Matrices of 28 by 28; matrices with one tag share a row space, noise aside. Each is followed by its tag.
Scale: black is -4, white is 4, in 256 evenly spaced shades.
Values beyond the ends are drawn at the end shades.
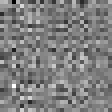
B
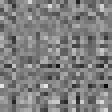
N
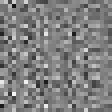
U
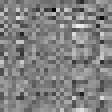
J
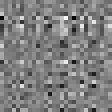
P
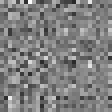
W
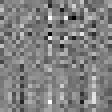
P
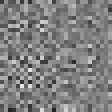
W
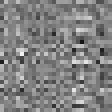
J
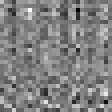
N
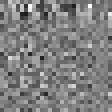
W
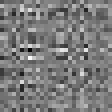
B
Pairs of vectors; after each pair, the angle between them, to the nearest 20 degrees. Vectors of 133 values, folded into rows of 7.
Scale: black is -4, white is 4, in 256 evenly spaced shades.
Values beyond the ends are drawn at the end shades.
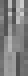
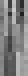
160 degrees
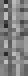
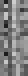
20 degrees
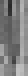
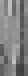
160 degrees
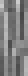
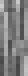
20 degrees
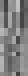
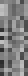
100 degrees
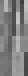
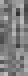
120 degrees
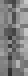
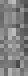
140 degrees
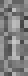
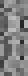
40 degrees
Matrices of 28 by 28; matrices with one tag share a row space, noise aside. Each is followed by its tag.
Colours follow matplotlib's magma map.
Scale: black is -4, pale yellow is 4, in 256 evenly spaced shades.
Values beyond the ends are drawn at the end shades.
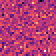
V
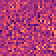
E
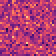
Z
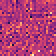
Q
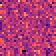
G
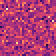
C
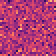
G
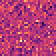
V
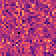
C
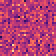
Z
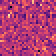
G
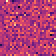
E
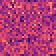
E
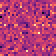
G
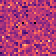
G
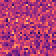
Z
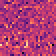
Z
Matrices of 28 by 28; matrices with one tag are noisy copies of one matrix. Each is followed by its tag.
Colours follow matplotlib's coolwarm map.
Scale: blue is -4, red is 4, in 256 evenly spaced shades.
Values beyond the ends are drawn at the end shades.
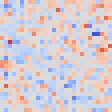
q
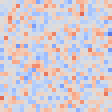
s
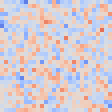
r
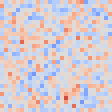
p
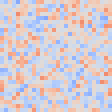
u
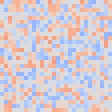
s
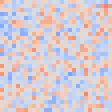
r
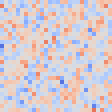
p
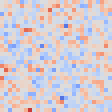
q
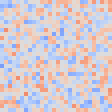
u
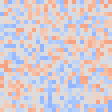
q
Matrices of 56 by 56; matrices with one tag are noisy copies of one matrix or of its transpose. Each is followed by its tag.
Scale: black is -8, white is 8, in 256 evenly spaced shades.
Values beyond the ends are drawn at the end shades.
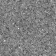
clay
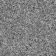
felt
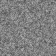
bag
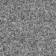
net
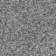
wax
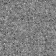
net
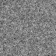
net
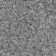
clay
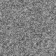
wax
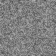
felt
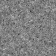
bag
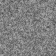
felt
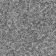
wax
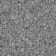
bag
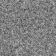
clay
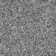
felt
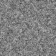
bag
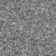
net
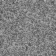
felt
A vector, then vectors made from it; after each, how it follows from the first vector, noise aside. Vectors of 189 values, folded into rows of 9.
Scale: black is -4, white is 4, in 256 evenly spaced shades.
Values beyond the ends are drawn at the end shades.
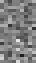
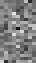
wrapped around.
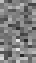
copied.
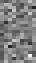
wrapped around.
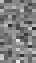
copied.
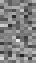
copied.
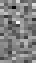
reversed.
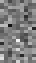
copied.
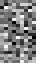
wrapped around, negated, scaled up.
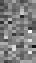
wrapped around.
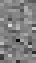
negated, partly zeroed.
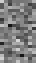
copied.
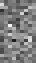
wrapped around.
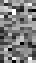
wrapped around, scaled up.
